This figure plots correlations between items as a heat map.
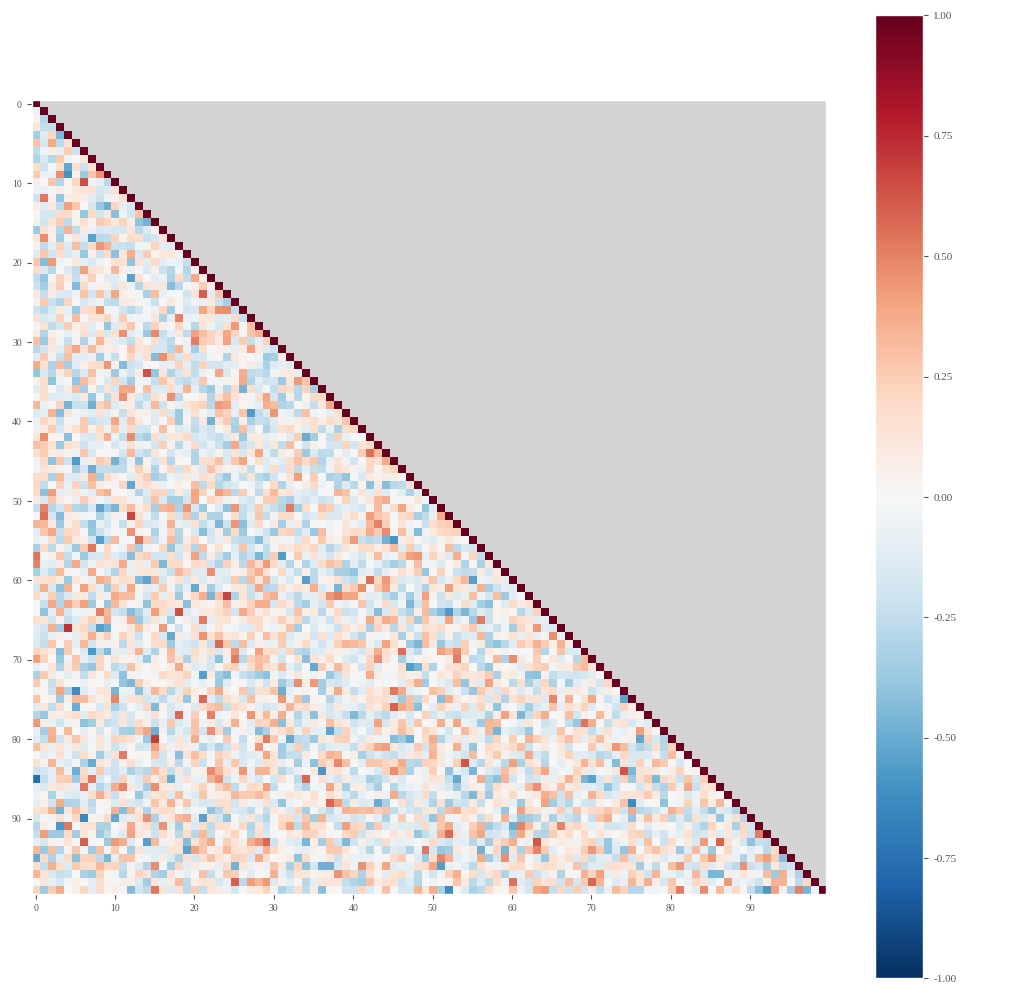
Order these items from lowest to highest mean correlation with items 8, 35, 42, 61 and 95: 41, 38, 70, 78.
38, 78, 70, 41
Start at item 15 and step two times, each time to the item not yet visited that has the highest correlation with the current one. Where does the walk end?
29
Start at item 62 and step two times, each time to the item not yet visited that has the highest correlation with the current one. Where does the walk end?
21
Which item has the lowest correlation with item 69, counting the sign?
7
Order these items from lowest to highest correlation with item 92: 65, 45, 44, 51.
44, 45, 65, 51
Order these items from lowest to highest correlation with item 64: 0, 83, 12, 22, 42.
12, 83, 42, 0, 22
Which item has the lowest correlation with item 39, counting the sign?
27
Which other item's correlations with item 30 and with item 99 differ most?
97
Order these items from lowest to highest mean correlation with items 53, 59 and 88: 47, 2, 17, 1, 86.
2, 47, 86, 1, 17
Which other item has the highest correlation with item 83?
54
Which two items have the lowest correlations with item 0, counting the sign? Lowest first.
85, 95
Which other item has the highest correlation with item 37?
88
